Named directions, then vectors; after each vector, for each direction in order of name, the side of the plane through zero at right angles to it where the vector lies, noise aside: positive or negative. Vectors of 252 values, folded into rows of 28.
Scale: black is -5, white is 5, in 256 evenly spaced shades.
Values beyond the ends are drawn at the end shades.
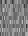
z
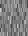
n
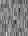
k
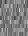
negative, positive, positive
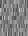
negative, positive, positive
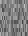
positive, positive, negative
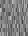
negative, positive, negative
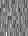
positive, negative, positive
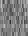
negative, negative, negative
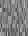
negative, positive, negative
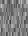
negative, negative, negative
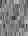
negative, positive, positive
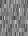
negative, positive, positive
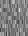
negative, positive, negative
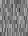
positive, negative, negative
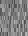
negative, negative, positive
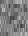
negative, negative, positive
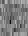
negative, negative, negative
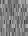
negative, negative, negative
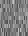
negative, positive, negative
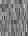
positive, positive, negative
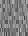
negative, positive, negative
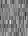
positive, positive, positive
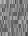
positive, positive, negative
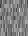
negative, positive, positive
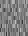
negative, positive, negative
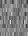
positive, positive, positive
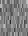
negative, negative, negative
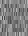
positive, negative, negative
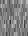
negative, negative, negative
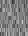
positive, negative, positive
